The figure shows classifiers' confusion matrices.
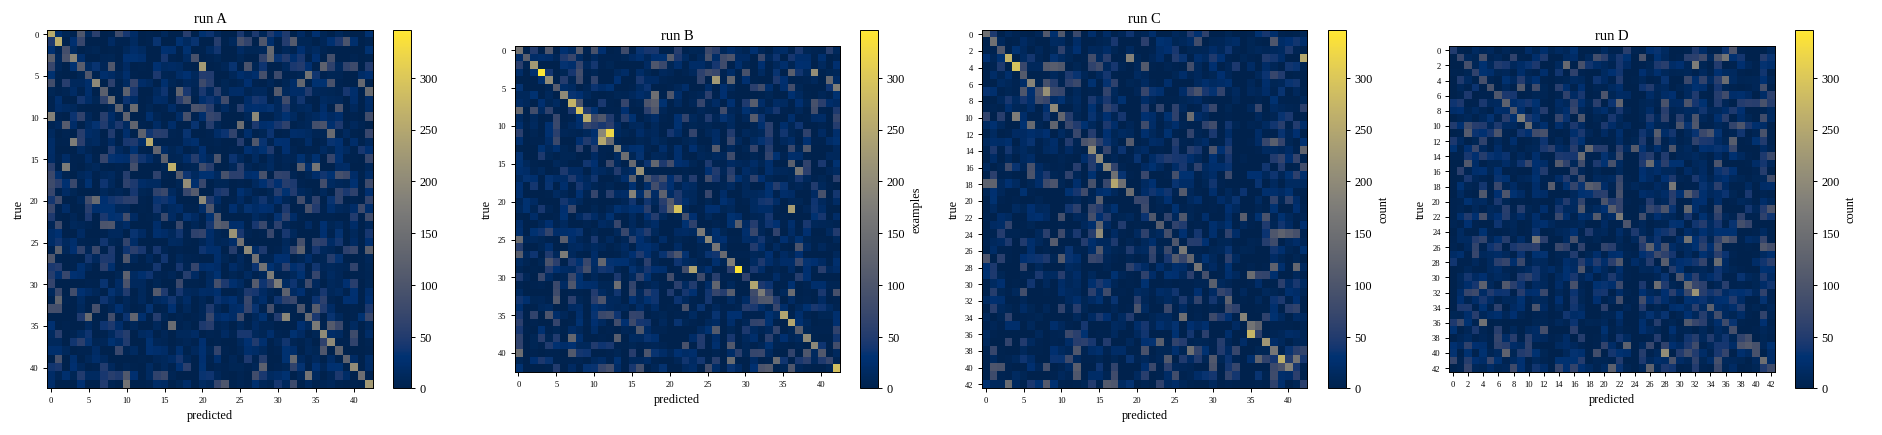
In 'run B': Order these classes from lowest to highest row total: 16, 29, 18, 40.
18, 16, 40, 29
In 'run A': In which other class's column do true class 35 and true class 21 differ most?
16
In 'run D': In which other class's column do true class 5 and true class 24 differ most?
9
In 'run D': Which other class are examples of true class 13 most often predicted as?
18
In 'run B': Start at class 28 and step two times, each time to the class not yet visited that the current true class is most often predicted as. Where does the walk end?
12
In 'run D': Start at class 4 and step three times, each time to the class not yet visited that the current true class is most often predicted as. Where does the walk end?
27
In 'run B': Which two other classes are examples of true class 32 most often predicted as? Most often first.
36, 28
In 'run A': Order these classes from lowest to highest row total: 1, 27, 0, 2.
2, 27, 0, 1
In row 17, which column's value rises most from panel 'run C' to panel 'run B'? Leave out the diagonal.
15
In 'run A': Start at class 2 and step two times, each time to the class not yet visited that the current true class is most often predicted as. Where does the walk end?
10
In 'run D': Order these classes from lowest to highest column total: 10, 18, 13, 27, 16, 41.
13, 18, 10, 27, 16, 41
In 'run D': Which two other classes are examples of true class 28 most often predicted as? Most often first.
35, 22
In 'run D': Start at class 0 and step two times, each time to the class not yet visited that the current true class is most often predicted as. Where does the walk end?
12
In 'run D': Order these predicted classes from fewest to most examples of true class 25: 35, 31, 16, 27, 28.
28, 27, 35, 16, 31
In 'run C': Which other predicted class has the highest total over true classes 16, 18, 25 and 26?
17
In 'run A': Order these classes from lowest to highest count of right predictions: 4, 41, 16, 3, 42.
4, 41, 3, 42, 16
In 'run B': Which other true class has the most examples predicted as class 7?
38
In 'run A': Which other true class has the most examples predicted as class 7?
23
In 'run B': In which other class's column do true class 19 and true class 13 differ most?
15
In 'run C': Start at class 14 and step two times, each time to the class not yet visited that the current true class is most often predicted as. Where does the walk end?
3
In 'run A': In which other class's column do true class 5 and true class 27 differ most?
34
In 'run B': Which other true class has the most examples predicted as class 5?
33
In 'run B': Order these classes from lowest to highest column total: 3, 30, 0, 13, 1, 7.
1, 30, 3, 13, 7, 0
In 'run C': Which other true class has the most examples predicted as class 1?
18
